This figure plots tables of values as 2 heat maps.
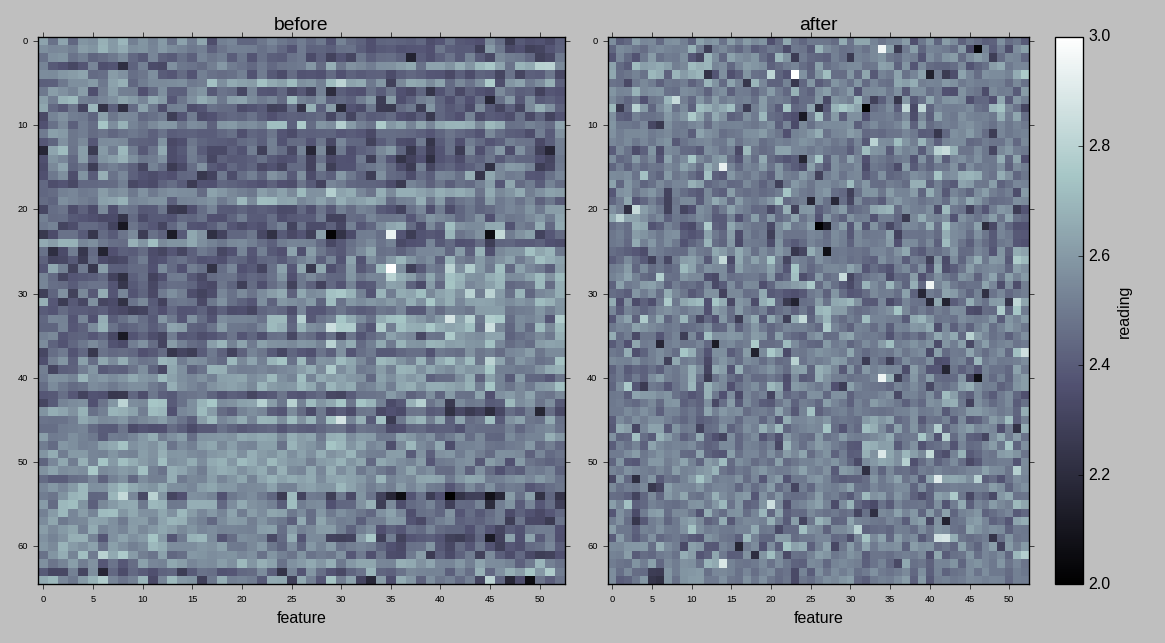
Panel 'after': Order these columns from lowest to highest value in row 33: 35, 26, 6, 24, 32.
35, 26, 6, 32, 24
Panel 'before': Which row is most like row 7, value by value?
55
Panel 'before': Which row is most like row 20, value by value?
37
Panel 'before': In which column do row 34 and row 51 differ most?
45
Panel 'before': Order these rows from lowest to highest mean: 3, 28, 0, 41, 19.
0, 28, 3, 19, 41
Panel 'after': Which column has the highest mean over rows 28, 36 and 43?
29
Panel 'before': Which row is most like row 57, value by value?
56
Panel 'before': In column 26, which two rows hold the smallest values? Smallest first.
8, 54
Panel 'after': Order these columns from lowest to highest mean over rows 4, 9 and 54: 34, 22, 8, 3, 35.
22, 3, 35, 34, 8
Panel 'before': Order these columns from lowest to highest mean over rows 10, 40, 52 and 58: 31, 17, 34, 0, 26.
0, 17, 31, 34, 26
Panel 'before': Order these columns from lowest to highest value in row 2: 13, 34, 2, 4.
13, 34, 4, 2
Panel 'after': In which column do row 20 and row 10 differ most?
3
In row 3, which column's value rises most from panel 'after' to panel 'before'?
45
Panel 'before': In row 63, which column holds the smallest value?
6
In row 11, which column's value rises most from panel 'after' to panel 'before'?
41
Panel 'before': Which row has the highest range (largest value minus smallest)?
23
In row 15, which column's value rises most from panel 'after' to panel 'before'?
2
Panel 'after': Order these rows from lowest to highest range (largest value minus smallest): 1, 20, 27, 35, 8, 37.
27, 35, 20, 37, 8, 1
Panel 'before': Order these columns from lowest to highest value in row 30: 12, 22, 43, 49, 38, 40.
49, 12, 22, 40, 38, 43
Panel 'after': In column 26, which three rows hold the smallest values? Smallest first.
22, 8, 16
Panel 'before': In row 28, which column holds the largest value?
35
